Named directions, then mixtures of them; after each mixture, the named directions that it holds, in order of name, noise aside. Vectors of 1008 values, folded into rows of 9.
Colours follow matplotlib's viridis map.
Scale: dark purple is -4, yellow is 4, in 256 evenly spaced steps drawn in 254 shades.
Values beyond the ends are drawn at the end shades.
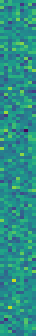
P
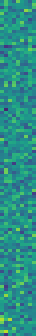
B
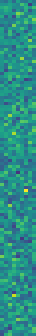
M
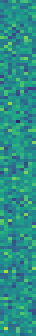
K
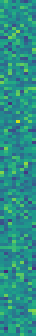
K.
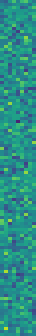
K.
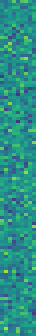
K.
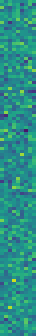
P.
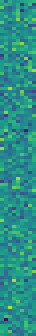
P.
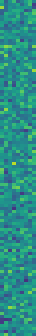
B, P.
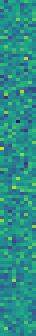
K, P.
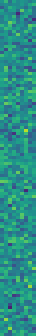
M, P.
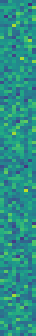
K, M.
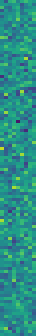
K, P.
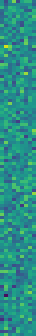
B, K.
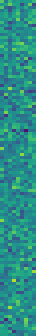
P.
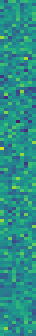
K, P.
